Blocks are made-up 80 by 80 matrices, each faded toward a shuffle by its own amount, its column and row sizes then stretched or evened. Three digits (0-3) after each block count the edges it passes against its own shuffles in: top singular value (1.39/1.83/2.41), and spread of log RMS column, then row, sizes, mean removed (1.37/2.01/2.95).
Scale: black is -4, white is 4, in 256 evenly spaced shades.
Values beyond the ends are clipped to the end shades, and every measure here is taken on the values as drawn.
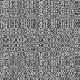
3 0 1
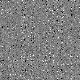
0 2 1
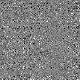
0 2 2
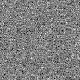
2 0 0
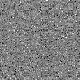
2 0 0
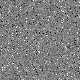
0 1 0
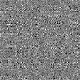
2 1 2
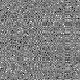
3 0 0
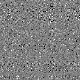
1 1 2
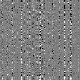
3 3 0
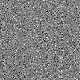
2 1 0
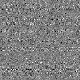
2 0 2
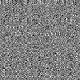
2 0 1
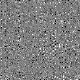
1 2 2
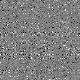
2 1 2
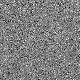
0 0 1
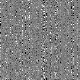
1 3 0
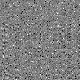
2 0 0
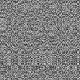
3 1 2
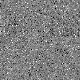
1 0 1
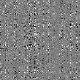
1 3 2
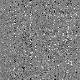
0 2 0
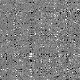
2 2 2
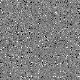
0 2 2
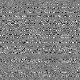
2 0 3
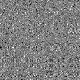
2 0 1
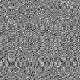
3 0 1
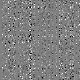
2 3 1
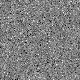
0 0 0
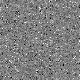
1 1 0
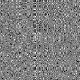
3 2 1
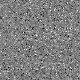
0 1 1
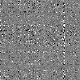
0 2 2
